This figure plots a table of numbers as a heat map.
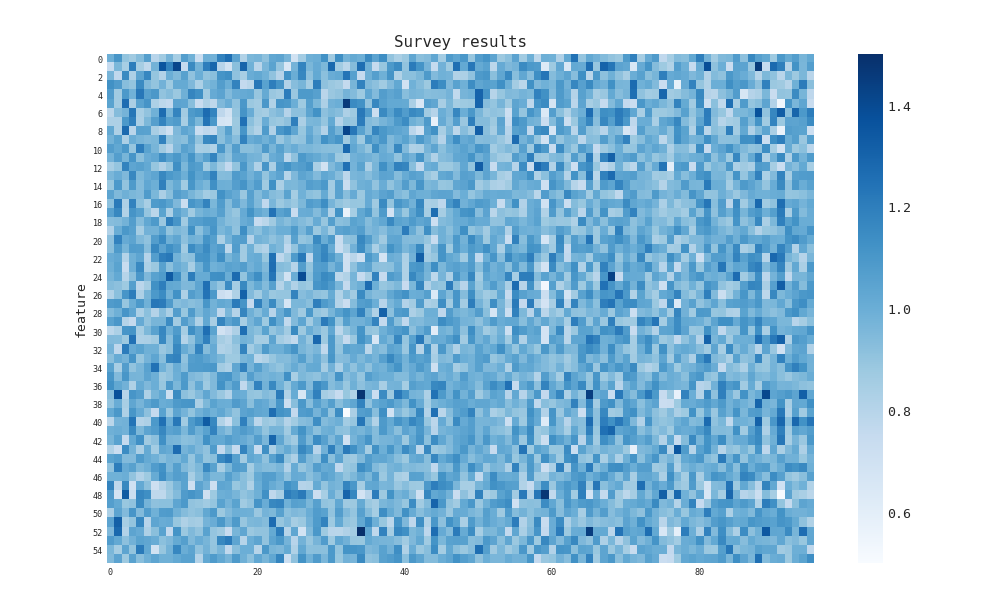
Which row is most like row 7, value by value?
26
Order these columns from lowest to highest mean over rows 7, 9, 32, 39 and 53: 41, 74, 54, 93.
54, 74, 41, 93
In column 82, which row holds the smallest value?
4
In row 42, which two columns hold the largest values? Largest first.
22, 91
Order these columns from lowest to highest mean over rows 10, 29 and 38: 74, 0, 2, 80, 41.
2, 41, 0, 80, 74
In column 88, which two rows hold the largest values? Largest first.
1, 6
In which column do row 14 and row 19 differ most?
32
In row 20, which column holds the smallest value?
59
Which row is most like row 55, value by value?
38
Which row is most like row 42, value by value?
23
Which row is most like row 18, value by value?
33
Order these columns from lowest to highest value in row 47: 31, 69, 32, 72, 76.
31, 69, 76, 32, 72
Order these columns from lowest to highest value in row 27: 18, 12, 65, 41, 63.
41, 12, 65, 18, 63
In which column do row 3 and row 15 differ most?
77
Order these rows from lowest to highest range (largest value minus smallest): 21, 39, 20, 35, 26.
35, 21, 20, 26, 39
